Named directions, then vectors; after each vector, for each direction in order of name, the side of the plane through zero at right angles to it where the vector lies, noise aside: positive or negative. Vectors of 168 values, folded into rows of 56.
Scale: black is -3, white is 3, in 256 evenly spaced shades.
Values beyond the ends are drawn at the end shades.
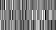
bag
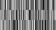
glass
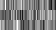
positive, negative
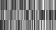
negative, negative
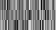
positive, positive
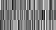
negative, negative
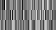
positive, negative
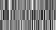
negative, negative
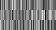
positive, positive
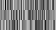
negative, positive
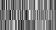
positive, negative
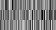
negative, negative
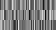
positive, positive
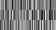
negative, negative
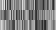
negative, positive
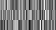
negative, negative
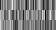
positive, positive
